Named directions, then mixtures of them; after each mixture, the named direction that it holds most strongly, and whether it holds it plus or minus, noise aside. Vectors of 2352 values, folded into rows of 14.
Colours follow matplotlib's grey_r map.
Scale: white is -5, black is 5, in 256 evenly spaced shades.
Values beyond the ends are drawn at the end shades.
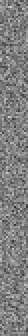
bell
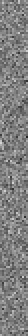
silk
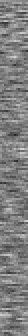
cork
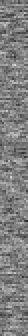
cork, minus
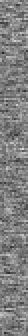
cork, plus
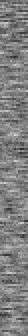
cork, minus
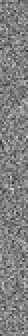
silk, minus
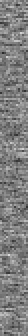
cork, plus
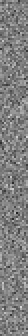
silk, minus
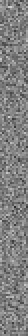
bell, plus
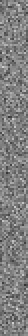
bell, minus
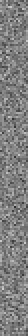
bell, plus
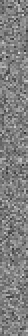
bell, minus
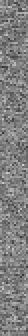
bell, plus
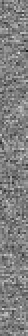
silk, minus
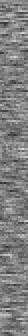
cork, plus
